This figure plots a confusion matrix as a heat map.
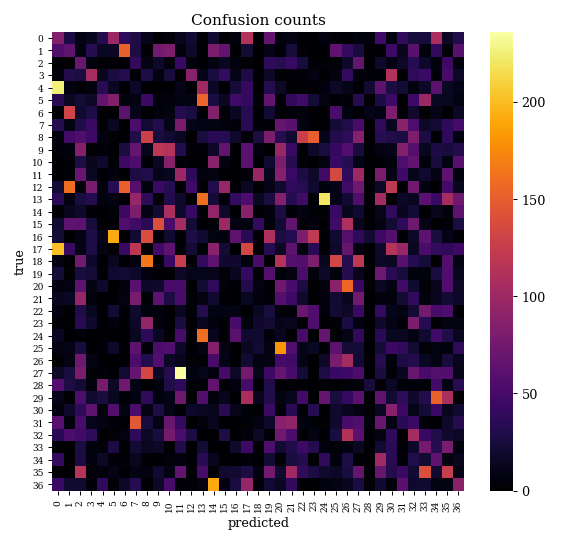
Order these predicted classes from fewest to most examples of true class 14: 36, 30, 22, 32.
22, 32, 30, 36
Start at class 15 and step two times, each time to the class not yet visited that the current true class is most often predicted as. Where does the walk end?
10
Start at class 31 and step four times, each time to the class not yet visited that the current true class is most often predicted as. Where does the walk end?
20
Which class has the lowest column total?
28
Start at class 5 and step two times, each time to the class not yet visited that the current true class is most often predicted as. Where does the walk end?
24
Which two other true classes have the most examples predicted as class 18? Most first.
11, 15
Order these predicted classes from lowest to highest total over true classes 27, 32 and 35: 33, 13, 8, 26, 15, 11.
13, 15, 8, 26, 33, 11
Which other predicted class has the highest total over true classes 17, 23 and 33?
0
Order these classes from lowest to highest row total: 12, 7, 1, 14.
14, 7, 1, 12
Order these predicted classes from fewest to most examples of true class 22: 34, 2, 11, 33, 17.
17, 11, 2, 34, 33
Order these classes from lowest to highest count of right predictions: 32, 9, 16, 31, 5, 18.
31, 18, 16, 5, 32, 9
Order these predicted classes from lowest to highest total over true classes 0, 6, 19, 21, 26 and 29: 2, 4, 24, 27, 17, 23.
23, 4, 24, 27, 2, 17
